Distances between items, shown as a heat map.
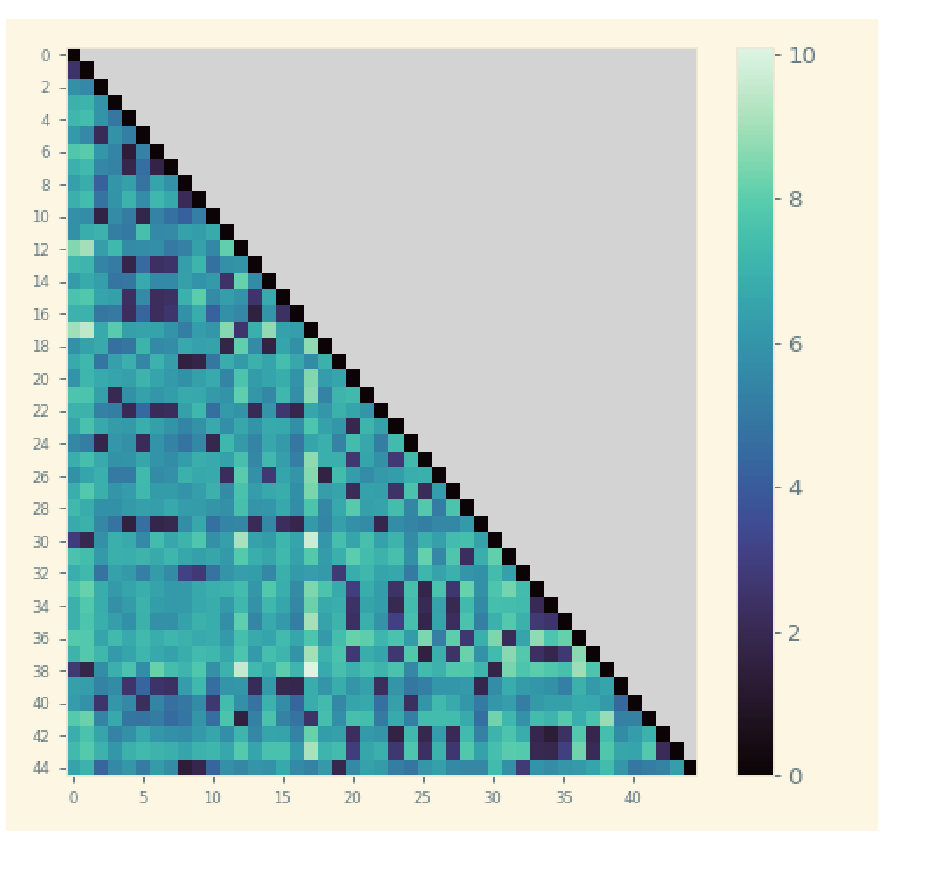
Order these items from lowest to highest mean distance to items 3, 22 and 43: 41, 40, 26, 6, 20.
6, 20, 40, 26, 41
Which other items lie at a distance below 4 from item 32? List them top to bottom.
8, 9, 19, 44
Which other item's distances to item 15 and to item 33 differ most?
43
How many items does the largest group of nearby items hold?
10
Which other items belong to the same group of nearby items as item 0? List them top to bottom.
1, 30, 38
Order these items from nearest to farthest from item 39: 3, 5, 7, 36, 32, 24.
7, 5, 24, 3, 32, 36
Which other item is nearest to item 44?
8
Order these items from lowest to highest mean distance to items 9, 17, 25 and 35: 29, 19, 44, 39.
44, 19, 29, 39
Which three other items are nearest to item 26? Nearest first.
18, 11, 14
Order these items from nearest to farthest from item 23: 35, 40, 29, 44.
35, 44, 29, 40
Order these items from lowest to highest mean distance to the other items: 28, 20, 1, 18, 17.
20, 18, 28, 1, 17
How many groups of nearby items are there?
9
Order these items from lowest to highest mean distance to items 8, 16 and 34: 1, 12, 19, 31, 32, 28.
19, 32, 12, 28, 31, 1
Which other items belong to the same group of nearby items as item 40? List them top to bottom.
2, 5, 10, 24
